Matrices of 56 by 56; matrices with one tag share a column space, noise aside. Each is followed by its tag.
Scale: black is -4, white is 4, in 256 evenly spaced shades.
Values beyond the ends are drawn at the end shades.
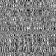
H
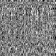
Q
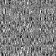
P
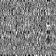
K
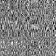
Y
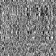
Q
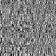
P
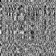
Q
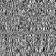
H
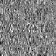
P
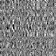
Y
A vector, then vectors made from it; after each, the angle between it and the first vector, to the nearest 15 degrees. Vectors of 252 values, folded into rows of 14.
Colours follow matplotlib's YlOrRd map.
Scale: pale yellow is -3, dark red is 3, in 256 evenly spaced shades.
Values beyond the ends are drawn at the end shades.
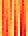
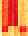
75 degrees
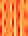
135 degrees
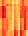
45 degrees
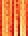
165 degrees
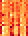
135 degrees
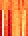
105 degrees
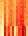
90 degrees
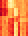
120 degrees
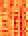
60 degrees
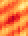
105 degrees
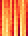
165 degrees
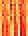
30 degrees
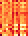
135 degrees
